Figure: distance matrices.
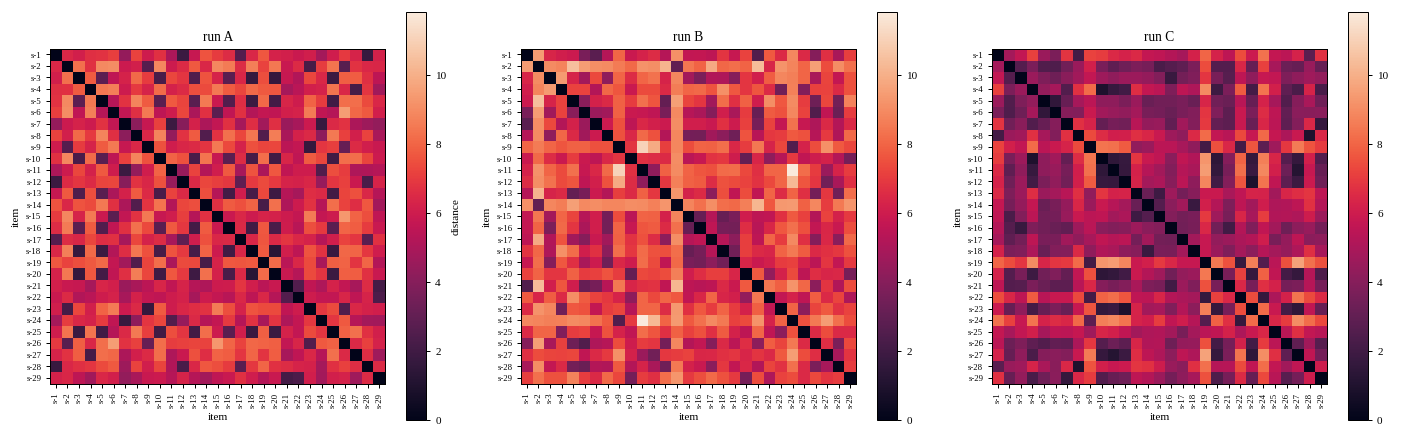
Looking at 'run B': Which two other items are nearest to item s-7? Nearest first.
s-1, s-21
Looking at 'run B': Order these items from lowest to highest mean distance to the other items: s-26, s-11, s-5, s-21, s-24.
s-26, s-21, s-5, s-11, s-24
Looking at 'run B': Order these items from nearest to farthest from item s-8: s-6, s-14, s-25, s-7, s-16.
s-16, s-6, s-7, s-25, s-14
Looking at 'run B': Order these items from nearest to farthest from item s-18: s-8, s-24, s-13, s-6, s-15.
s-15, s-8, s-6, s-13, s-24
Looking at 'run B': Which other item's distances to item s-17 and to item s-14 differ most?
s-2
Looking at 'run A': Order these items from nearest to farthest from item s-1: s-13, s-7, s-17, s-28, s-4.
s-28, s-17, s-7, s-13, s-4
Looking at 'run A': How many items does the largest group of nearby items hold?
8
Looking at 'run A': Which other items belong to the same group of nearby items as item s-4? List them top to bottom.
s-27
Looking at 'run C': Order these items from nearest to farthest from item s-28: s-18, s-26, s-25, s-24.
s-26, s-25, s-18, s-24
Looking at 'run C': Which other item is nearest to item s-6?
s-5
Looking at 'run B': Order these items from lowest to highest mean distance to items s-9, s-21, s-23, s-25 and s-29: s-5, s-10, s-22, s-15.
s-10, s-22, s-15, s-5
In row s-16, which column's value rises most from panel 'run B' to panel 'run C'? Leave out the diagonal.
s-19
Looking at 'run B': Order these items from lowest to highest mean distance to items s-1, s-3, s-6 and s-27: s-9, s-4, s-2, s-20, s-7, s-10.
s-7, s-10, s-20, s-4, s-9, s-2
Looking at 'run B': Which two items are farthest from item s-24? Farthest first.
s-11, s-12
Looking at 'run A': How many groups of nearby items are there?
8
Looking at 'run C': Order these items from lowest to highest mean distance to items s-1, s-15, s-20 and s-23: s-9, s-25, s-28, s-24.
s-28, s-25, s-9, s-24
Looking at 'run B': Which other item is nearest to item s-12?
s-27
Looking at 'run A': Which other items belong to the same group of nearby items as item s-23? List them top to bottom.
s-2, s-9, s-26
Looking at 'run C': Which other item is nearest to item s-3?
s-16
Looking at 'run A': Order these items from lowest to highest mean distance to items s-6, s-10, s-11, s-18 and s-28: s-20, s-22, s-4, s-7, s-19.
s-20, s-7, s-22, s-19, s-4
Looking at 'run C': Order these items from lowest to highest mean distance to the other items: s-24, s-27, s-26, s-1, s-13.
s-26, s-27, s-13, s-1, s-24
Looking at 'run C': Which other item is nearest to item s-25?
s-17
